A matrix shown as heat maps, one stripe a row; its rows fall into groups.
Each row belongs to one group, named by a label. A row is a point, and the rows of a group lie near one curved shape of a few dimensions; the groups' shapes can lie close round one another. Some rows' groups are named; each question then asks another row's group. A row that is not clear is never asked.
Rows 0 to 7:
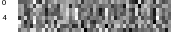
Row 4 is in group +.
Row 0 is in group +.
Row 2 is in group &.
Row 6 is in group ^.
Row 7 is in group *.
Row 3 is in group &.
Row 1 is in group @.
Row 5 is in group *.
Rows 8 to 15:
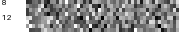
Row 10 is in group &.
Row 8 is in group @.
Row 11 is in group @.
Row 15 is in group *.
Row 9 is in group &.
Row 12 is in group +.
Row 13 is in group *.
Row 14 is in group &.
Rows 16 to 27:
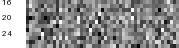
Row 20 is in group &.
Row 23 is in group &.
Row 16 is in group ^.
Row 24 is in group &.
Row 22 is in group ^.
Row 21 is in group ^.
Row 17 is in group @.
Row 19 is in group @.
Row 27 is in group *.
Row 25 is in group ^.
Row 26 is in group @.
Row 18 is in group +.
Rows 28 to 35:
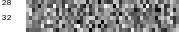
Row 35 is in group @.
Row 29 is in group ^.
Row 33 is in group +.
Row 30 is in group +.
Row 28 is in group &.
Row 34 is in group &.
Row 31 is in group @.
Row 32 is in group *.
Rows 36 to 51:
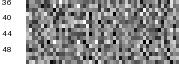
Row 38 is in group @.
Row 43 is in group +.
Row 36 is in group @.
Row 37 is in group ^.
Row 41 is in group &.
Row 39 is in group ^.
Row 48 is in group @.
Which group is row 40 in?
^
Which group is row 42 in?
+
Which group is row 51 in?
&
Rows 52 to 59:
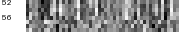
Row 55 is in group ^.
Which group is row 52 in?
^
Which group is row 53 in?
^
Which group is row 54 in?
^
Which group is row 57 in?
*
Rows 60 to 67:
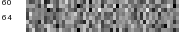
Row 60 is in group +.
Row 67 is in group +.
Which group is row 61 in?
+
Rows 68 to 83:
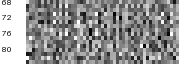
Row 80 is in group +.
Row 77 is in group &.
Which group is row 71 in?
^
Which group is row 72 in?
@
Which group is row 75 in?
@
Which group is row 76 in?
@
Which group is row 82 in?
*
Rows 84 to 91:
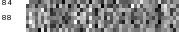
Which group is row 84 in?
*
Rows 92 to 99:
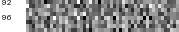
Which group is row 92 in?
&
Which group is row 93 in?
*
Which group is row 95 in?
&
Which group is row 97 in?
@
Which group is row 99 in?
@
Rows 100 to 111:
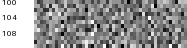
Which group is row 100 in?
@
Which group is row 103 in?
*
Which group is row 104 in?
*
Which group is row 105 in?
&
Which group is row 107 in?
+
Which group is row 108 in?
&
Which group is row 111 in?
^
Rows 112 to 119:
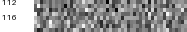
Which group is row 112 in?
&
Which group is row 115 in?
*
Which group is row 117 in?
*
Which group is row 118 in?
&
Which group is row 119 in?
@
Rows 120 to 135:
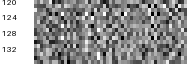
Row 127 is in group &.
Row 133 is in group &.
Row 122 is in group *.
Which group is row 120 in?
&
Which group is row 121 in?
@
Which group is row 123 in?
^
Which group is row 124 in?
&
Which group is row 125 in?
+
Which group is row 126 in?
^
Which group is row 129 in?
^
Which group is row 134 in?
&
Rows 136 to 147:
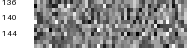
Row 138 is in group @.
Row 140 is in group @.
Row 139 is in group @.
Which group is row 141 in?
*
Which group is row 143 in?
&
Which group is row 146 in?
@
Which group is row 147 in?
&
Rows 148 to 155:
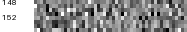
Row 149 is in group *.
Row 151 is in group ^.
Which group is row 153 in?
@
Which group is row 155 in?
+
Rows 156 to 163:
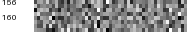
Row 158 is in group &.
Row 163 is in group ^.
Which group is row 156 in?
&
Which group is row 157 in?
*
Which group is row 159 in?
@
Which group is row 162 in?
+
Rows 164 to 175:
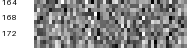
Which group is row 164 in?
^
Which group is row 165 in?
@
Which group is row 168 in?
*
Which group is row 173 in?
&
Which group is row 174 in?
@
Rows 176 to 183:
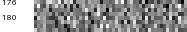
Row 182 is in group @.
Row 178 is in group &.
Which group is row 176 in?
*
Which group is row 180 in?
^
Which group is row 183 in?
*
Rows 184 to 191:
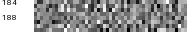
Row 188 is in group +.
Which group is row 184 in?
@
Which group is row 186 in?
^
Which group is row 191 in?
@
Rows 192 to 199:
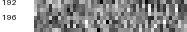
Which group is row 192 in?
*
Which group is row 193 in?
*
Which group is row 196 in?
+
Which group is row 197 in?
&
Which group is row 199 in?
@
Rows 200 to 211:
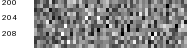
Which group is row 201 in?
+
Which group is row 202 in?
&
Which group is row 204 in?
&
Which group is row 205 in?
&
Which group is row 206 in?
@
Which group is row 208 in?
^
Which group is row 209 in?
@
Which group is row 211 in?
@
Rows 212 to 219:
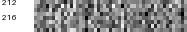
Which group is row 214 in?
+
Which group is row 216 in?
+
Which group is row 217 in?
*
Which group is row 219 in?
+
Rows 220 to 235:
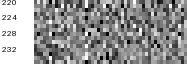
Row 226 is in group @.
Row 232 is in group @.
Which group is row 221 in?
^
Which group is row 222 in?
+
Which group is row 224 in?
+
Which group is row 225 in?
*
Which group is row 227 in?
@
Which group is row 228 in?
&
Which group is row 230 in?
@
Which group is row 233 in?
&
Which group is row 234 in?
&
